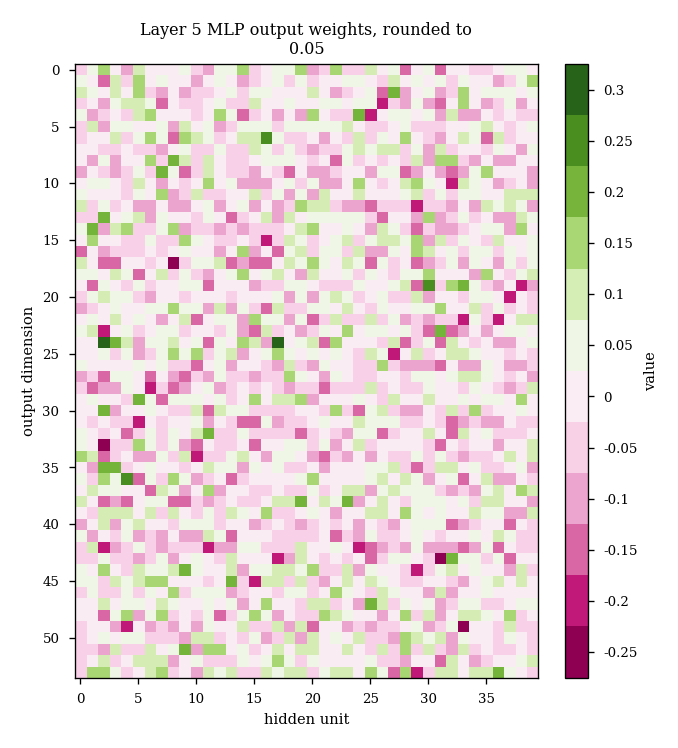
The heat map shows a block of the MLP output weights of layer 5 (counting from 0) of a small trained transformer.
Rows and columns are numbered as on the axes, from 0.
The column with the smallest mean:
31
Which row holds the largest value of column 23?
38
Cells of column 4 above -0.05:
32
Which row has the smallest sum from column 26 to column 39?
42
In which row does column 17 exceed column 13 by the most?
24
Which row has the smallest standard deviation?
5
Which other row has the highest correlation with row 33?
1
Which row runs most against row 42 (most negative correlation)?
35
